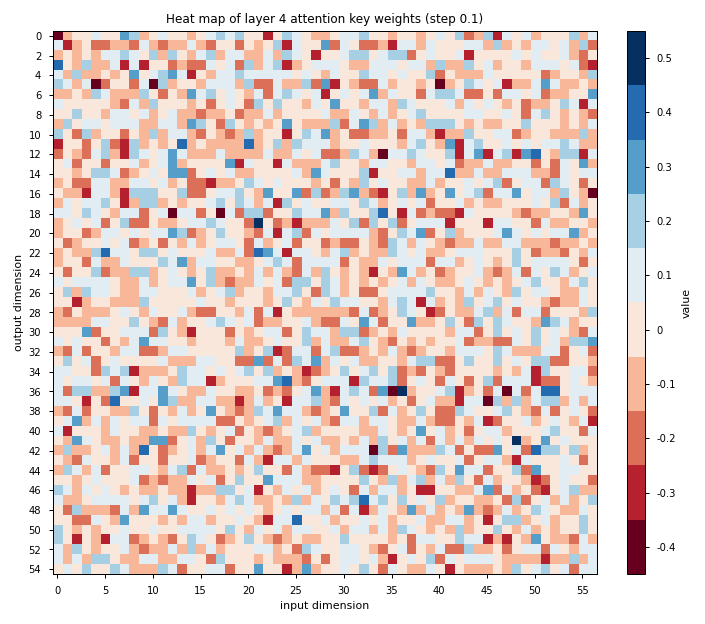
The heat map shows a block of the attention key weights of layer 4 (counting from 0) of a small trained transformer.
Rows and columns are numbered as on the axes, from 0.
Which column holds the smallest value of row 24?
33
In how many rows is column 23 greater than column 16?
16
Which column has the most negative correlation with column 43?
32
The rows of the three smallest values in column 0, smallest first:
0, 11, 12
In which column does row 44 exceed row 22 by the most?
50
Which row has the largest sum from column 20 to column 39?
47
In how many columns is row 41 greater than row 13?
27
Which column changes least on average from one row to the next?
53
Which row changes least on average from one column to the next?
8
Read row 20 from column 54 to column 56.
0.3 -0.1 0
